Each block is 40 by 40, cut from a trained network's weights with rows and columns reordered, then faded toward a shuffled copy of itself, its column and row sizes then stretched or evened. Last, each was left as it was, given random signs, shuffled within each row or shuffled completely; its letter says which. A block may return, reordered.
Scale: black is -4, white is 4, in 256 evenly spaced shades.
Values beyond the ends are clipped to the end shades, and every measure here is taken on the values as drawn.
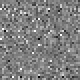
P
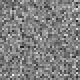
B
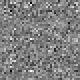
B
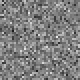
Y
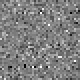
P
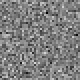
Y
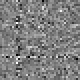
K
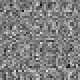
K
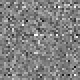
B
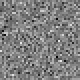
Y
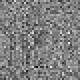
K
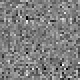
B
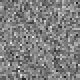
Y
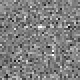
P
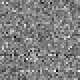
P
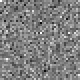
Y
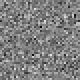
P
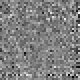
K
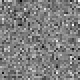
B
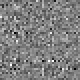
B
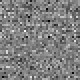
P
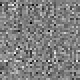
K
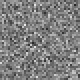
Y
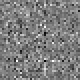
B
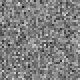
Y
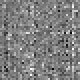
K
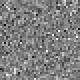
Y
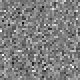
Y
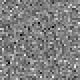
Y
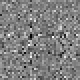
B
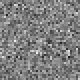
P
